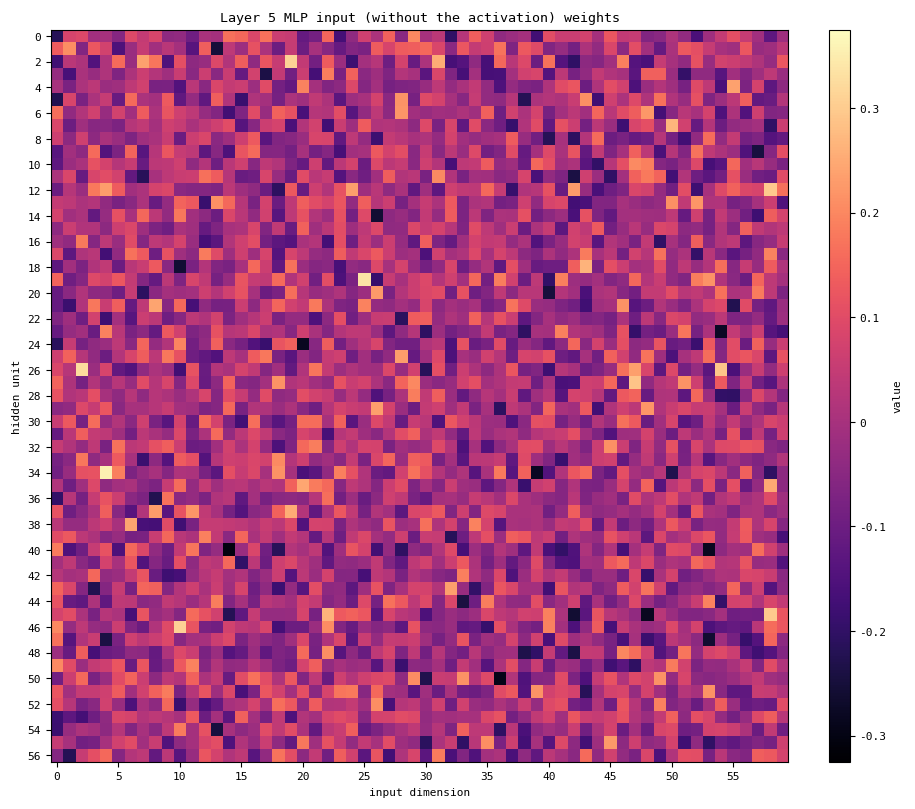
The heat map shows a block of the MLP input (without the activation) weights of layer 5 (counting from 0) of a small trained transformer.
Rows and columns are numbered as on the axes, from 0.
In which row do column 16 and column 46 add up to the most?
30
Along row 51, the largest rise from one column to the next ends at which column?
39
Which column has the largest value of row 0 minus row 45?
14
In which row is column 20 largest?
35
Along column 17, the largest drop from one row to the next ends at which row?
3
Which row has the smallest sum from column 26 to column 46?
40
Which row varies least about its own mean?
15
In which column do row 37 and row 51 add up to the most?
8
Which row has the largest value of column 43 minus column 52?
17
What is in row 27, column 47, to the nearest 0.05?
0.3
